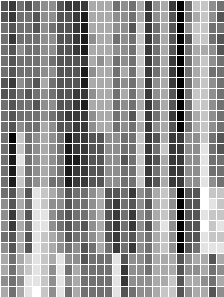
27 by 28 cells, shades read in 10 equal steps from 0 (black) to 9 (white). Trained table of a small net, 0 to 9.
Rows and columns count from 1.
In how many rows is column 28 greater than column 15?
6
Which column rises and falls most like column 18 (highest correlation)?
14
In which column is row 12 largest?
26
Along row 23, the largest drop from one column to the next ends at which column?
23
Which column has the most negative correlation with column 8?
16
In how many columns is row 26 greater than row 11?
19
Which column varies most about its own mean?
5
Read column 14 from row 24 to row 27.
4 4 4 4
